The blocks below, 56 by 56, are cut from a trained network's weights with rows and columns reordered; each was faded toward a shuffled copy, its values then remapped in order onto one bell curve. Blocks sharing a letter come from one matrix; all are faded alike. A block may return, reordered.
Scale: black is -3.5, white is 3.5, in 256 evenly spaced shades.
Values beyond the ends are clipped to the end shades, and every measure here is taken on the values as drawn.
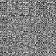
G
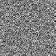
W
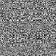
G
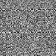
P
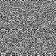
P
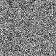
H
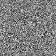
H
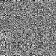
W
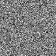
H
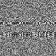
P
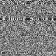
P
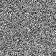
H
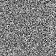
H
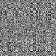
G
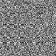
P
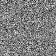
H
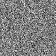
H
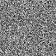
H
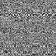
P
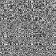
G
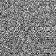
W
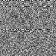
P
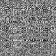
G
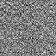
W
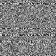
P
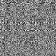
G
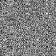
W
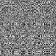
G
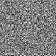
W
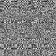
P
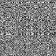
G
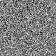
H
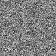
H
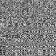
G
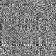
G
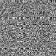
G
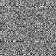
P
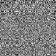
P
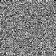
W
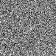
H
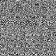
P
